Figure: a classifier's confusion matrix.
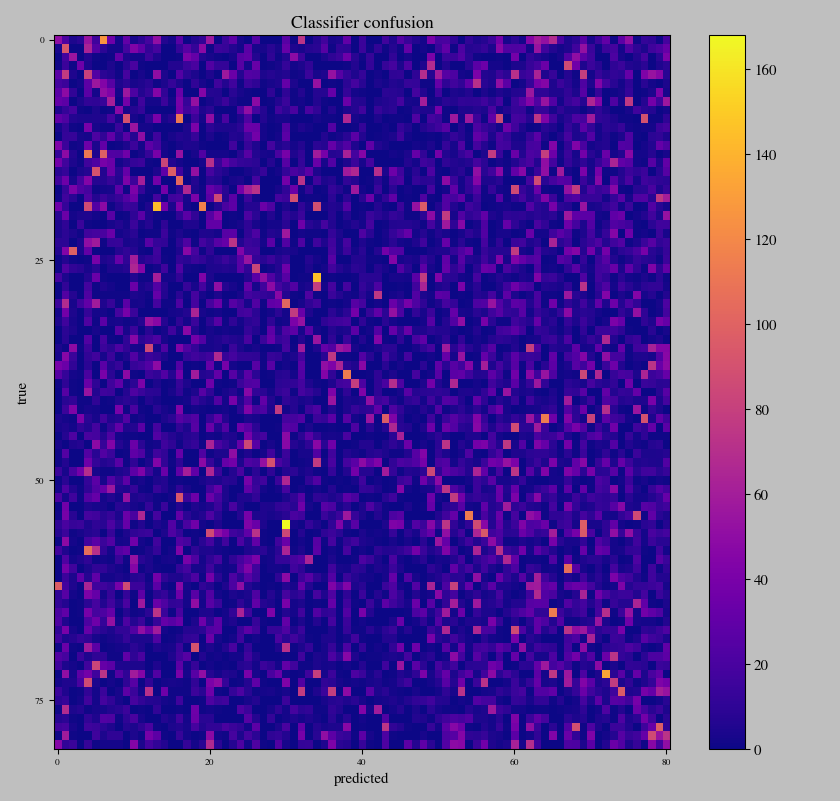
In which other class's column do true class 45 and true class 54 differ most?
76
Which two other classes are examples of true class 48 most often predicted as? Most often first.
28, 34
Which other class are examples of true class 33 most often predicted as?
17
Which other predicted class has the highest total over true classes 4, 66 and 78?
79
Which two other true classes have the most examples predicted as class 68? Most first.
78, 17
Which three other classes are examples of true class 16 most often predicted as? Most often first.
63, 32, 11
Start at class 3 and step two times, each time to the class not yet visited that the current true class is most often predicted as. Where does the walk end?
60
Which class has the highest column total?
4
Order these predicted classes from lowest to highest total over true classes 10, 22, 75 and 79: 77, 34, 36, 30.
34, 77, 36, 30
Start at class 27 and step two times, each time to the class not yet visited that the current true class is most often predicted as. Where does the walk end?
72
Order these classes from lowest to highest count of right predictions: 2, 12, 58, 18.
12, 18, 2, 58
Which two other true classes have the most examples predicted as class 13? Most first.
19, 65
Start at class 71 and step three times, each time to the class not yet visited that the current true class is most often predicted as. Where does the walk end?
30
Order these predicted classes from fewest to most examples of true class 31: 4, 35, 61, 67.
35, 4, 61, 67
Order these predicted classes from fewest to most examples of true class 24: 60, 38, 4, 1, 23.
23, 38, 4, 1, 60
